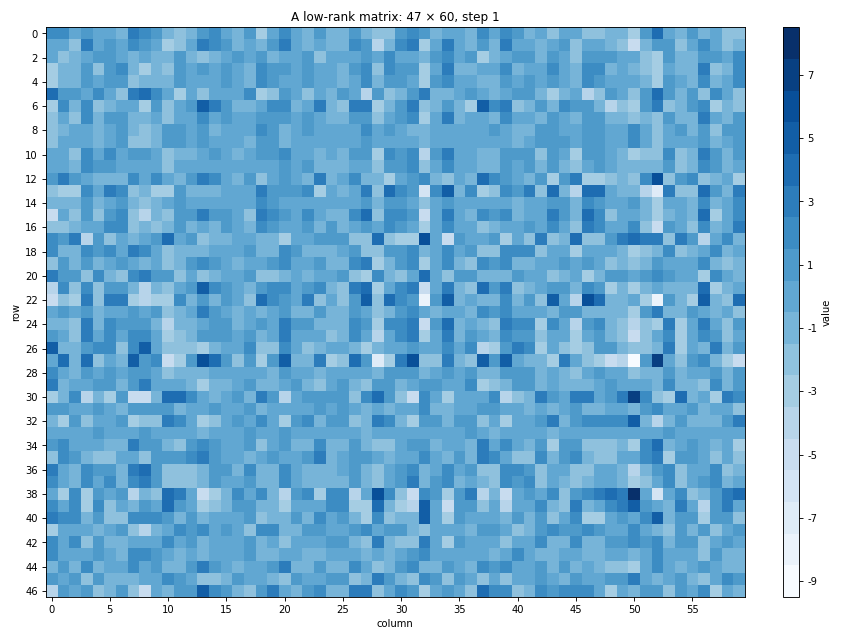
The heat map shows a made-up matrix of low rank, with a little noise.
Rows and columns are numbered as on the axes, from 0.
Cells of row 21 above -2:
47
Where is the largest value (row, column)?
38, 50
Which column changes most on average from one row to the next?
52
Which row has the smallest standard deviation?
33
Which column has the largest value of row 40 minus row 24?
32
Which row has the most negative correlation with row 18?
30
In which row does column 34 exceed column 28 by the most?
27
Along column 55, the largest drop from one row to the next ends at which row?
13
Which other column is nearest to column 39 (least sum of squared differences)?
31
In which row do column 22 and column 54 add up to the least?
26
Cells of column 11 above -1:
26
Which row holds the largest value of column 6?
22
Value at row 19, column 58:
-2
